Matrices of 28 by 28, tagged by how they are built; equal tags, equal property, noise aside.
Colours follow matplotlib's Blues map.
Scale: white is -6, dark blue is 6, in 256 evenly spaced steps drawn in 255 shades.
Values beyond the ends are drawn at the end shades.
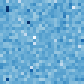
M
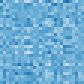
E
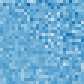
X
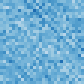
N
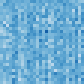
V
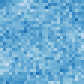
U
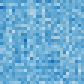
V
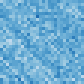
N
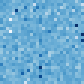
M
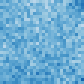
U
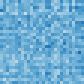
V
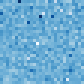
M
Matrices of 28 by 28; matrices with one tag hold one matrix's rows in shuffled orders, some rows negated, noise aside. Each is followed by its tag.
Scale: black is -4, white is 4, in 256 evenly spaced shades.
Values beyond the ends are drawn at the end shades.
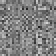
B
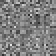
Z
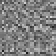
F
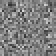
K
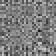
B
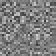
Z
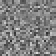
Z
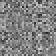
B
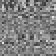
F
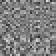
Z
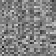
F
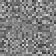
B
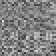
F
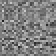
F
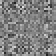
K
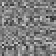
F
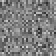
B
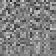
Z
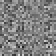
K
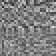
F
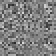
K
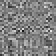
K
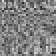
F
